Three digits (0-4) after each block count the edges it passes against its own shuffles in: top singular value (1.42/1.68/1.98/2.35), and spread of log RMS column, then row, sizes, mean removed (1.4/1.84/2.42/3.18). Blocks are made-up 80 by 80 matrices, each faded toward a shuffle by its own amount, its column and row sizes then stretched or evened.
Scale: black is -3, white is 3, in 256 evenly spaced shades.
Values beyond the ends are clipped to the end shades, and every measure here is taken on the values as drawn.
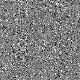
2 2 0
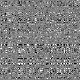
4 2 4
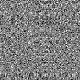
3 0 0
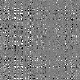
3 4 3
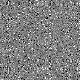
2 2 0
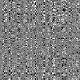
4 4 2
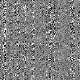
2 4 2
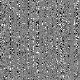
0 4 1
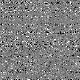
2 1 3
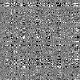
3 3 4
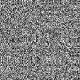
3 2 0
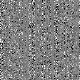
0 4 0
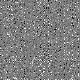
1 3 0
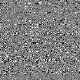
1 1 4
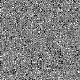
2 1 0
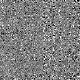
1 3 2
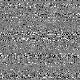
2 0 4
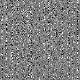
0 4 1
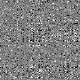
1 3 3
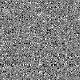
2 1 3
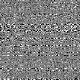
3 0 4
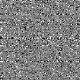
2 2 3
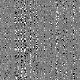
3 4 1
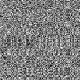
4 0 1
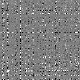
2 4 3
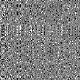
4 3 1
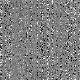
1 4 0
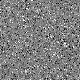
2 0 0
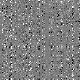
2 4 1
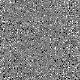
0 3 2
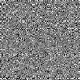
4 1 3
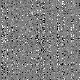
2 4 1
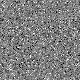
0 0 1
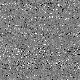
0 0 2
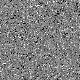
0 0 1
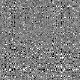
3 2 3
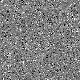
0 1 0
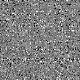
1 2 3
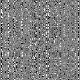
4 4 0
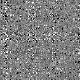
2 3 3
